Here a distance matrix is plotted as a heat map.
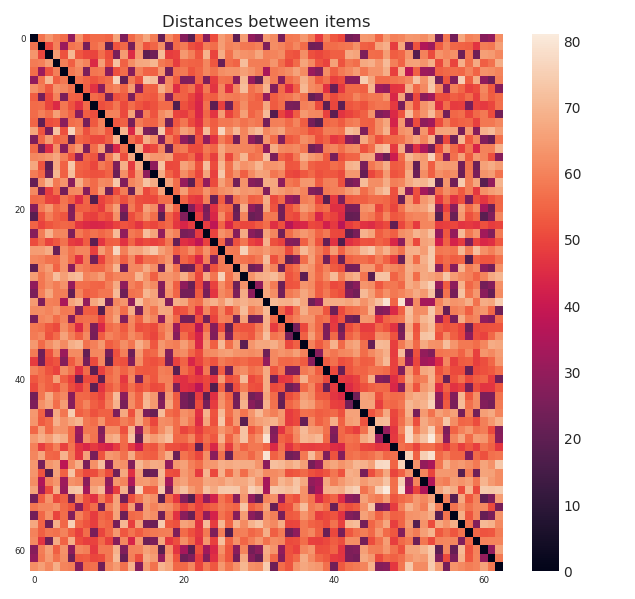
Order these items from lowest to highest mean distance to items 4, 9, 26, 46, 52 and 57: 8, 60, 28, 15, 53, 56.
8, 15, 53, 56, 60, 28
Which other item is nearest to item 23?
42
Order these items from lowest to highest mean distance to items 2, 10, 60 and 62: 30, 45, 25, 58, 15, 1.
1, 15, 30, 58, 45, 25
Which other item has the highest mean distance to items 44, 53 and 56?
47
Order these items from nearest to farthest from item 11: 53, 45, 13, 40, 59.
59, 13, 53, 45, 40
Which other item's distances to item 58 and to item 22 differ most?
48
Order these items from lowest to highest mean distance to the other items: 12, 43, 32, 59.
12, 43, 59, 32
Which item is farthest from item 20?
53
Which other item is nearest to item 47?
14
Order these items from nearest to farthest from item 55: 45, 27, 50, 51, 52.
27, 52, 51, 50, 45
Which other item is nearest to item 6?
40
